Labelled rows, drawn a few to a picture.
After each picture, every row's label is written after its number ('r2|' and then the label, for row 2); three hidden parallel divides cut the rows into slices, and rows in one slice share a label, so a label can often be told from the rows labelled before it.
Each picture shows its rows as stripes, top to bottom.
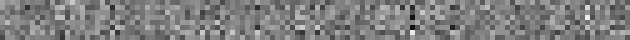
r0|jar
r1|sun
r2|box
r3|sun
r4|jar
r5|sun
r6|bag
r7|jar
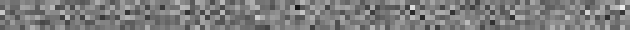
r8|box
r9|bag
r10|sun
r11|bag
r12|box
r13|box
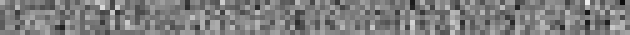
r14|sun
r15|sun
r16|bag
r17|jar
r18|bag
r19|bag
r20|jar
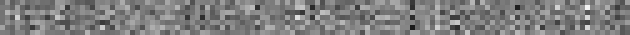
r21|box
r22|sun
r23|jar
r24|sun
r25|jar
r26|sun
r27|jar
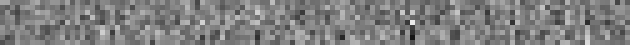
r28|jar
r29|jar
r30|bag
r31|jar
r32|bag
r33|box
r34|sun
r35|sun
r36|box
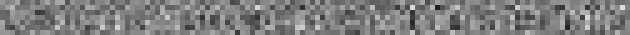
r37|box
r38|bag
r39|box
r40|sun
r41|sun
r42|sun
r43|jar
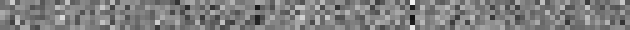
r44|bag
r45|sun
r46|jar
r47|sun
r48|sun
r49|jar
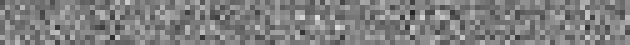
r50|box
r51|jar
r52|sun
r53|sun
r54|jar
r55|bag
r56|jar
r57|sun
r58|jar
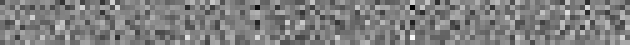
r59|bag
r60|sun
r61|bag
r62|jar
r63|sun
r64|sun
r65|jar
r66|bag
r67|jar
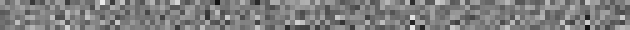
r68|sun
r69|jar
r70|jar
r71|bag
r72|sun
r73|bag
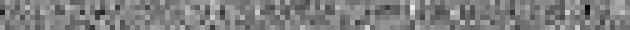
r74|jar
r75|bag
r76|bag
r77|jar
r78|box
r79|box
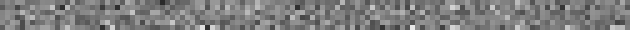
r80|jar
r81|bag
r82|box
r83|jar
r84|box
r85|bag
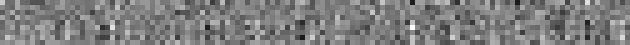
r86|sun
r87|box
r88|jar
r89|box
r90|bag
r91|bag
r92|jar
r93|bag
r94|jar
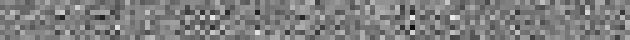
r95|jar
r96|box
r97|sun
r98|bag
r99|box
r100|sun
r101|bag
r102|box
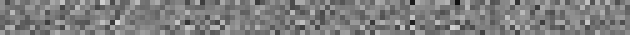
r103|sun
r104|jar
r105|jar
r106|jar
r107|sun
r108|bag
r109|box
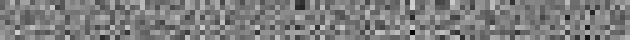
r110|bag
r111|bag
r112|box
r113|sun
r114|box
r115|bag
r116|sun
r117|bag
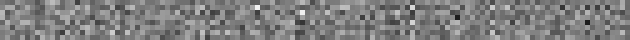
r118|box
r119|bag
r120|sun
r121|box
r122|bag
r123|box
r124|bag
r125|jar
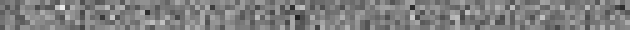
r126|jar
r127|sun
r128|jar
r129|bag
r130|jar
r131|jar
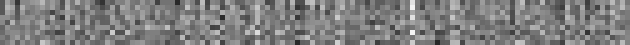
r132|bag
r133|bag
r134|jar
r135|bag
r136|jar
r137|box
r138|bag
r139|box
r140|bag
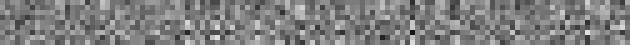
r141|sun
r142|sun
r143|box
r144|sun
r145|bag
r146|bag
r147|sun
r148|bag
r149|bag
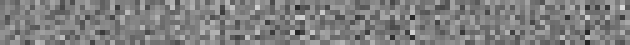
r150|jar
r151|bag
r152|jar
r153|sun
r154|jar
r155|jar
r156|bag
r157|box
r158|jar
